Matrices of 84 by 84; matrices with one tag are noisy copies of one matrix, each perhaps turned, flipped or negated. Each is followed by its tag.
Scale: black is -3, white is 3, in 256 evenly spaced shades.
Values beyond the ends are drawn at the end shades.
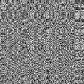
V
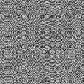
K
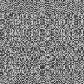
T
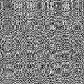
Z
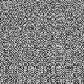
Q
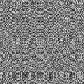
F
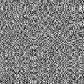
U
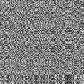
V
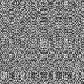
F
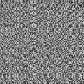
U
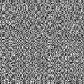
U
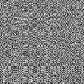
Q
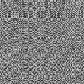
Q
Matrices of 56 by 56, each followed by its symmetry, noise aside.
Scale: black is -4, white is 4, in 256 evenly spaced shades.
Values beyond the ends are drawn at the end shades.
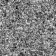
no symmetry.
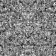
mirrored left to right.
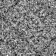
symmetric across the other diagonal.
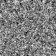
no symmetry.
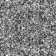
mirrored top to bottom.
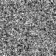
no symmetry.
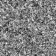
antisymmetric.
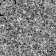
symmetric.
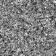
no symmetry.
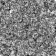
symmetric.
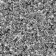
symmetric across the other diagonal.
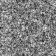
mirrored top to bottom.
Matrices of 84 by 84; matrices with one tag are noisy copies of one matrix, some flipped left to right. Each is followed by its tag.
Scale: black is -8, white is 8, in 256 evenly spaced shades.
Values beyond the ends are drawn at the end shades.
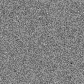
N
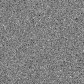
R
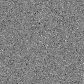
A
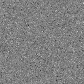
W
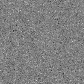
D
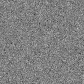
A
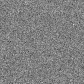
D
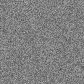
D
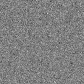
N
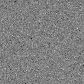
A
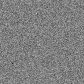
N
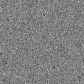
R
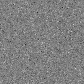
D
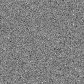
D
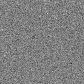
N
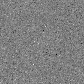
D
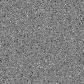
R
